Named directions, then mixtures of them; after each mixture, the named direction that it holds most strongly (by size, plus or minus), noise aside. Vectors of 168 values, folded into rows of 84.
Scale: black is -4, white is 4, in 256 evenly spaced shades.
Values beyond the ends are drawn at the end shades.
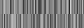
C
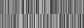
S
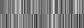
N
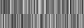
C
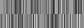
N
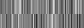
N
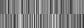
S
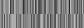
C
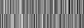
C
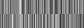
S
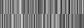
C
